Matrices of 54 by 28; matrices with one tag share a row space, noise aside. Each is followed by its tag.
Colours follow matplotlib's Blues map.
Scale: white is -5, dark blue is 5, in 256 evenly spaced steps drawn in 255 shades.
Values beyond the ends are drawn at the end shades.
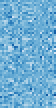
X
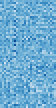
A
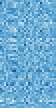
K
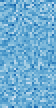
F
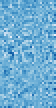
X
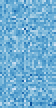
A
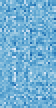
A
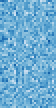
F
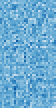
A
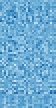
K
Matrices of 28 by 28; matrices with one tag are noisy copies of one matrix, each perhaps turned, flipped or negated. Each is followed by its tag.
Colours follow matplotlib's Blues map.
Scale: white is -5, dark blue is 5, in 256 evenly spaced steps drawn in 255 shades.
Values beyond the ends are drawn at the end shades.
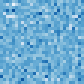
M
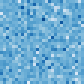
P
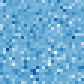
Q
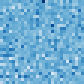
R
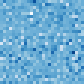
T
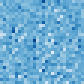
T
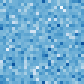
Q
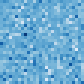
Q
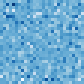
M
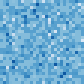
Q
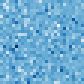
Q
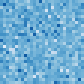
Q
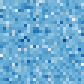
P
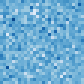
Q
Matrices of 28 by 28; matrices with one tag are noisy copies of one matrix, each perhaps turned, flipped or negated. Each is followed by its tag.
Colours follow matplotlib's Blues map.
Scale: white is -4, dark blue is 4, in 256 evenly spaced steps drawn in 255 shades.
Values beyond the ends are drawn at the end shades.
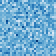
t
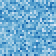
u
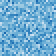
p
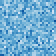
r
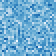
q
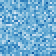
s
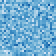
q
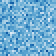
r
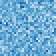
t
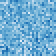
u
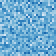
p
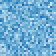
q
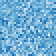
t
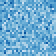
q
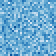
p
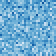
r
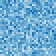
r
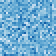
t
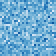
s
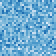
r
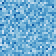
p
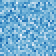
t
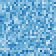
q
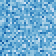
r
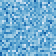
r
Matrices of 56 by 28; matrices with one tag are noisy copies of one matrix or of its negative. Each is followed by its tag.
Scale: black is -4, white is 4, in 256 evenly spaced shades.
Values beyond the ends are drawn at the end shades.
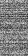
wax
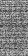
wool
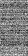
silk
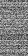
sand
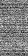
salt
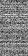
wax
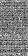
sand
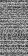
sand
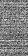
sand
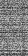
salt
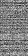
sand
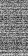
salt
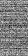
wool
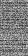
sand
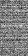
wool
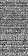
sand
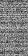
wax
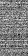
sand
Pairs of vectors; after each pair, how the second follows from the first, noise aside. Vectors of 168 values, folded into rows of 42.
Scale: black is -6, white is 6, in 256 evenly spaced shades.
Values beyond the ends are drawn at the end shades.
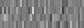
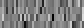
wrapped around, negated, scaled up.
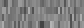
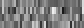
wrapped around, negated, scaled up.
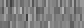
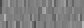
wrapped around, negated, partly zeroed.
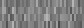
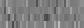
negated, partly zeroed.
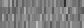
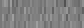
shrunk.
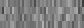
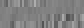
negated, partly zeroed.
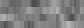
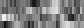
scaled up.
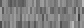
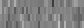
wrapped around, negated, partly zeroed.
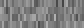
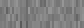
reversed, shrunk.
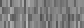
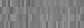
negated, shrunk.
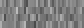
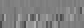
negated, partly zeroed.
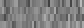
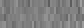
shrunk.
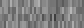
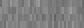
shrunk.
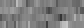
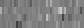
wrapped around, negated, partly zeroed.
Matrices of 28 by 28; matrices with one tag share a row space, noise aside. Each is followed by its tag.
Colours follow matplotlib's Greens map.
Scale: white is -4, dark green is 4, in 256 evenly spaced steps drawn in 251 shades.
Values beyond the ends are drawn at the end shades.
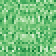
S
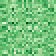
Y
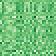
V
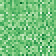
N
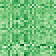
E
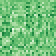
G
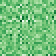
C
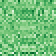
S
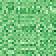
S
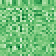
C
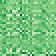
C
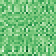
N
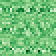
G
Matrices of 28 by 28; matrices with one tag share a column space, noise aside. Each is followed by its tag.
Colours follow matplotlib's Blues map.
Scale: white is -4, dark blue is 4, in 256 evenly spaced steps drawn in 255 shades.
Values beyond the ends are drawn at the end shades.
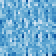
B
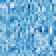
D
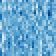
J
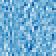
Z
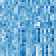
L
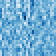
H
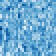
Z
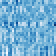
L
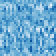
D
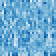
B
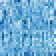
B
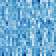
B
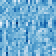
L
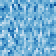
D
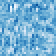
D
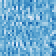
H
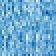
J
